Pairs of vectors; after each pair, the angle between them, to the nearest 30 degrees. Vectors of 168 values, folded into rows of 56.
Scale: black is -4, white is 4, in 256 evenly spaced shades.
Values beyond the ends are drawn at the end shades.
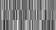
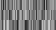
150 degrees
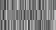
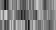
60 degrees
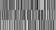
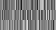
30 degrees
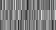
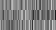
120 degrees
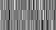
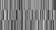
90 degrees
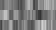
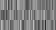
120 degrees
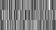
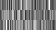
30 degrees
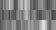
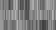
150 degrees
